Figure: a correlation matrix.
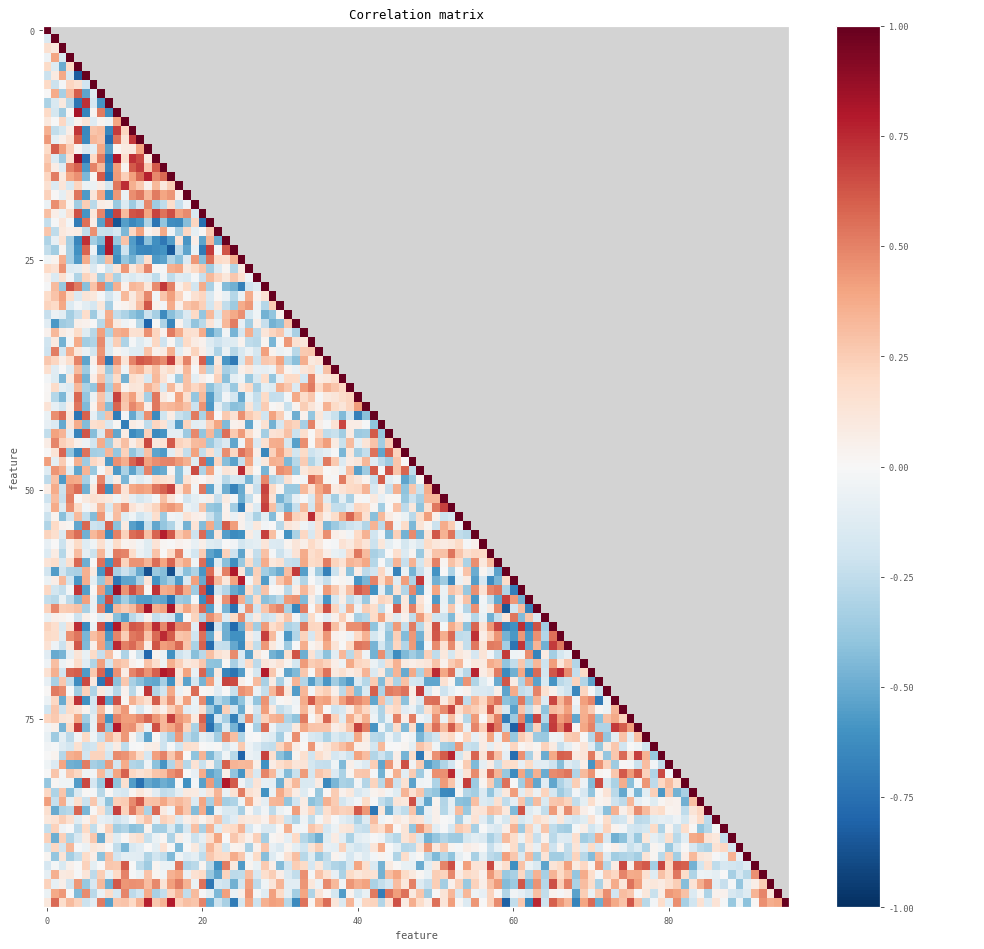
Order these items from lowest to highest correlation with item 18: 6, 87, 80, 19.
80, 87, 19, 6
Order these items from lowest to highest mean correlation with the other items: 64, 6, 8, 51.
8, 64, 6, 51
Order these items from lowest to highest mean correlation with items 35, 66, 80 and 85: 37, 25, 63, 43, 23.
25, 43, 23, 37, 63
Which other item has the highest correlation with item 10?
17
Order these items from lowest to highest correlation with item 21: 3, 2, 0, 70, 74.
70, 74, 0, 3, 2
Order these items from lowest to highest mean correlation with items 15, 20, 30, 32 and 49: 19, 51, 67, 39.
19, 51, 39, 67
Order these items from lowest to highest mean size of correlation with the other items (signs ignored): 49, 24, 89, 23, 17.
89, 49, 17, 23, 24
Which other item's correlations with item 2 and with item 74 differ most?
76
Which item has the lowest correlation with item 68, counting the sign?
13
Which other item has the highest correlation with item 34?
53
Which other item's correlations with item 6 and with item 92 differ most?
22
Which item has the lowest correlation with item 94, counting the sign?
43
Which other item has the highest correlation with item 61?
9
